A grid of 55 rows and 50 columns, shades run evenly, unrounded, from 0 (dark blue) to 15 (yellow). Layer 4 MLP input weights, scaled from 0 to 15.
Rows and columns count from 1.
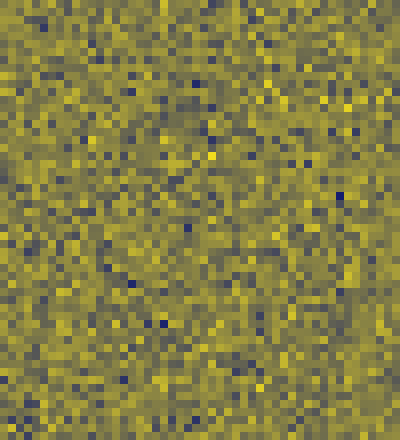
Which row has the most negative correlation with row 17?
33
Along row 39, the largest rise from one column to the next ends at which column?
37
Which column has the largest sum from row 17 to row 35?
44
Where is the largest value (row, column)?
20, 27
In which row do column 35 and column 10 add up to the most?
12
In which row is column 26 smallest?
17
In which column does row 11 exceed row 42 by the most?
34
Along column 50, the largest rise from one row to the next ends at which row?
13
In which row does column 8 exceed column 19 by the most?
41
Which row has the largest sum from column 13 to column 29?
9
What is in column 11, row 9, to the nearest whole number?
6
